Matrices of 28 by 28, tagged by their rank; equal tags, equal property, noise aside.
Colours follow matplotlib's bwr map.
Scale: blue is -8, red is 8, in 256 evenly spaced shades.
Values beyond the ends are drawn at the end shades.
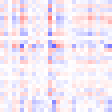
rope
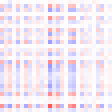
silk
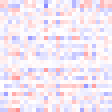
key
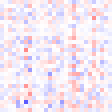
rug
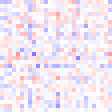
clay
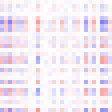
silk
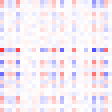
silk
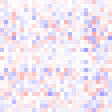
rug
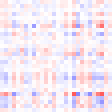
rope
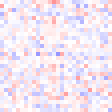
clay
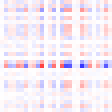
silk
